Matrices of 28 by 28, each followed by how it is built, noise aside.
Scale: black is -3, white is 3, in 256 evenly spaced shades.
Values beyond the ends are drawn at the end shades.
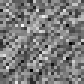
Hankel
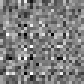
low rank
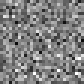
repeating columns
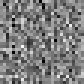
repeating rows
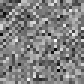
Hankel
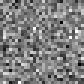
blocks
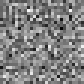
repeating columns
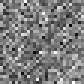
Hankel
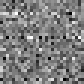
uneven rows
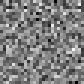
blocks
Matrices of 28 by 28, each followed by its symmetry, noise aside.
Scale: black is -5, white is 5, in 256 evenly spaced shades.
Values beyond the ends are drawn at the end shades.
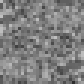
same after a half turn.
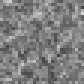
no symmetry.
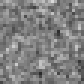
no symmetry.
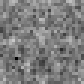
mirrored left to right.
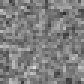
antisymmetric.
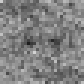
same after a half turn.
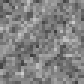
symmetric.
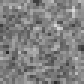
symmetric across the other diagonal.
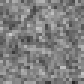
antisymmetric.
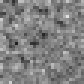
symmetric.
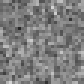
no symmetry.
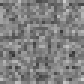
mirrored left to right.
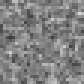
no symmetry.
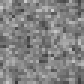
mirrored top to bottom.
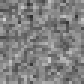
no symmetry.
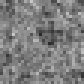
symmetric across the other diagonal.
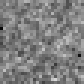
antisymmetric.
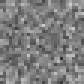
mirrored top to bottom.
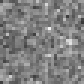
mirrored top to bottom.
